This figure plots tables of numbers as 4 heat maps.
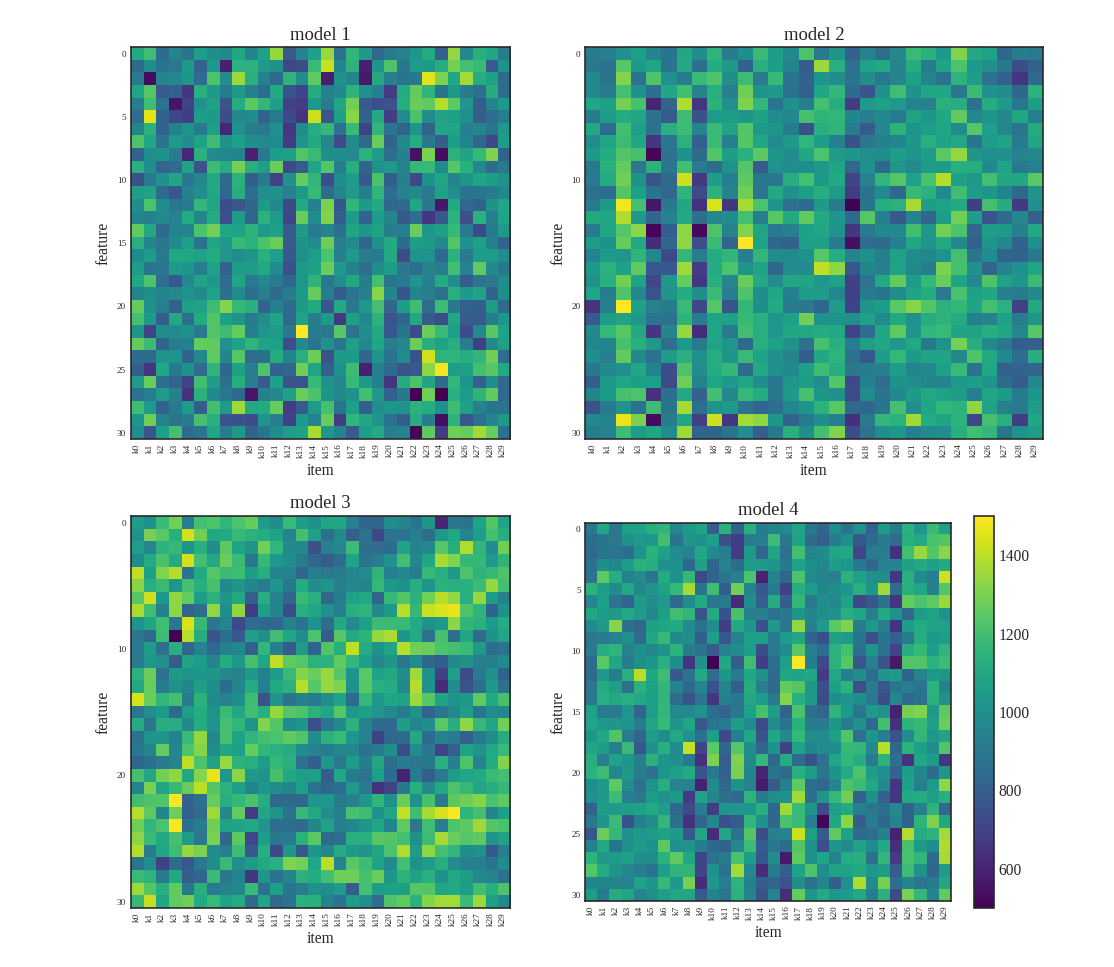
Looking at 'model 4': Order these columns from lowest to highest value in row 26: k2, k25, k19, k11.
k25, k19, k11, k2
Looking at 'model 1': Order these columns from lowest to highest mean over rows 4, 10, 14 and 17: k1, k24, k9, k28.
k28, k1, k9, k24
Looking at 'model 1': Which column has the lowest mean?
k12
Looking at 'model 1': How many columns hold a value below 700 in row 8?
4
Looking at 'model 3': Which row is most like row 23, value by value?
7
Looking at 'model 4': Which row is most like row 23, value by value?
14
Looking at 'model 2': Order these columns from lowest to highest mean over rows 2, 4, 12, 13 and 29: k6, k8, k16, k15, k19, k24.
k16, k19, k15, k6, k24, k8
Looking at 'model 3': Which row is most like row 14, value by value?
29
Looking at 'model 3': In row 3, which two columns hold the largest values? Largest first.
k4, k24
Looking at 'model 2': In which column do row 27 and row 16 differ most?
k4
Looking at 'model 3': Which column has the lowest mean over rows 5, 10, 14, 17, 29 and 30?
k12
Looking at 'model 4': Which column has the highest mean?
k17
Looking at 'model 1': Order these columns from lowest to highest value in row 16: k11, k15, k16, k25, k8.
k16, k8, k11, k25, k15
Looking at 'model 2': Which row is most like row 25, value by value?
16
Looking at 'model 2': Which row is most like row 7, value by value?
27
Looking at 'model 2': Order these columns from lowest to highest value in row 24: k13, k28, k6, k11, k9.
k28, k13, k9, k11, k6
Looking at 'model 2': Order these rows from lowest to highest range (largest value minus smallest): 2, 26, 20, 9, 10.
9, 26, 2, 10, 20
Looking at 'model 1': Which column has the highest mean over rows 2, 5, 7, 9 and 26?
k14
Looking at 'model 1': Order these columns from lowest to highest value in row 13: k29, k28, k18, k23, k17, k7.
k23, k7, k18, k28, k17, k29
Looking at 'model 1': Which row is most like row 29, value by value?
12
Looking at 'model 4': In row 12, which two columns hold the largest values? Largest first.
k4, k6
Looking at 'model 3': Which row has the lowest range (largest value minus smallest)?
5
